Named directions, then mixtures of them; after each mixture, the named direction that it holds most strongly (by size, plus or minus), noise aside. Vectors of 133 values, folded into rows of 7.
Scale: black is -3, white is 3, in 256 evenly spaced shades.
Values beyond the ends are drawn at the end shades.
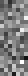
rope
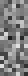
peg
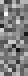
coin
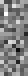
coin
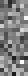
rope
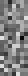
peg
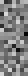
coin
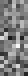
peg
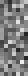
rope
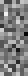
coin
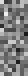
coin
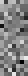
rope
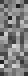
peg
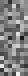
peg
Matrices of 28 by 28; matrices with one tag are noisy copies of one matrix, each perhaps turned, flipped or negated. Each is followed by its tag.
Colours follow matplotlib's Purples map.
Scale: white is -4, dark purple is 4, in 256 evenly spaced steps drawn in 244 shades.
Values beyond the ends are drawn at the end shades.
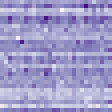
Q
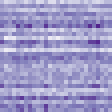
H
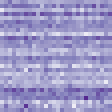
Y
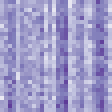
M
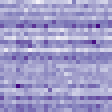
H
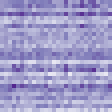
H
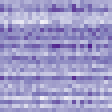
Y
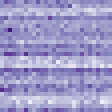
M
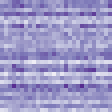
H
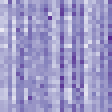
H
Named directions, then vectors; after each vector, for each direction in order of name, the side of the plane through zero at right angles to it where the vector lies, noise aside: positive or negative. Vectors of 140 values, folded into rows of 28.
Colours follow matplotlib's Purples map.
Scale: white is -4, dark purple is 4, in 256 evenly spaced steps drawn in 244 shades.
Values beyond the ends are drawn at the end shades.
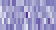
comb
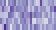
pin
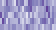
negative, negative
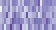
positive, negative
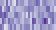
negative, negative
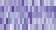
negative, positive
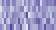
positive, negative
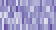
positive, positive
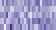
positive, negative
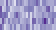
negative, negative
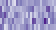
negative, negative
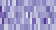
negative, negative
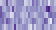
negative, negative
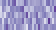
positive, positive
